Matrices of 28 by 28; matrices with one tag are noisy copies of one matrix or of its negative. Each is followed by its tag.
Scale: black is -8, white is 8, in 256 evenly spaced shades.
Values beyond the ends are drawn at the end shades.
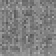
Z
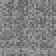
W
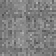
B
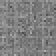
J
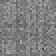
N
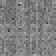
N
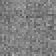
B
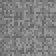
J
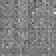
W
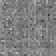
W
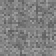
W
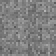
W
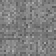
N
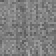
N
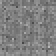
Z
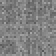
N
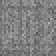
Z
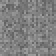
W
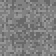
B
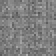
W
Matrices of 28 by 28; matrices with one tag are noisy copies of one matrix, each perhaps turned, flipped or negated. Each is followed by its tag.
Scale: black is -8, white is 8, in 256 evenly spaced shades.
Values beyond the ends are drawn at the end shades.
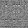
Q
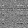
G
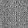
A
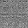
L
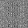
A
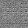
A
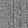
L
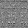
Q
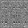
Q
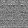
Q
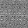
A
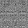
L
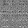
L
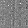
L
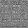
Q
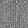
A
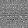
A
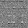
Q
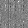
G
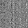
L
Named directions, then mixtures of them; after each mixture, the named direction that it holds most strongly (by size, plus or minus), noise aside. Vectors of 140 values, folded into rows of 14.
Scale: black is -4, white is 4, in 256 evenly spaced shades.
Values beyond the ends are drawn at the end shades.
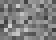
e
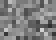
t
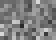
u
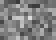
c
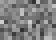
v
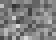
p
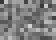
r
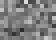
v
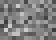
e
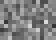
v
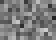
u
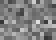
v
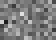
e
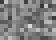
r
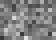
p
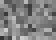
p
